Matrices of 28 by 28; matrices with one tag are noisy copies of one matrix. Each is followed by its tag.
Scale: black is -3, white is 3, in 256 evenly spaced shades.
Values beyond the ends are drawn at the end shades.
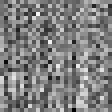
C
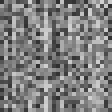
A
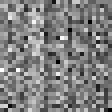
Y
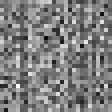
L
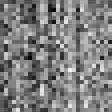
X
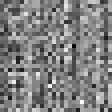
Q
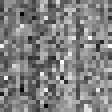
X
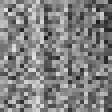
Y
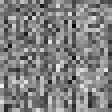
C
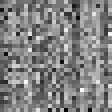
Q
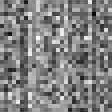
L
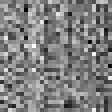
Y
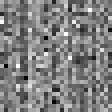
L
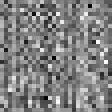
C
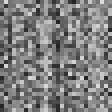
A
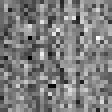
X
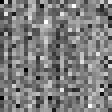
A
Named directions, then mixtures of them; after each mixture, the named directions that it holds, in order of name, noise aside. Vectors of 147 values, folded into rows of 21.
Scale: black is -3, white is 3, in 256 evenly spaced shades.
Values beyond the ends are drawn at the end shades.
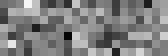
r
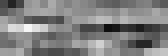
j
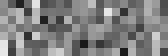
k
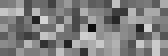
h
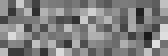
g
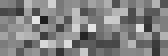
h.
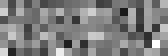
g, h, k.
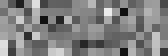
k.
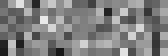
k.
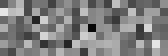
h.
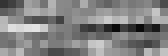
j.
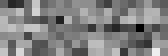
h, j, k.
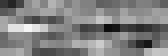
j.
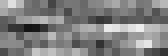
j.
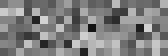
h.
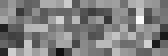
g, k, r.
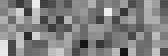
k.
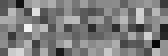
g, j.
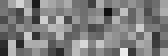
k.
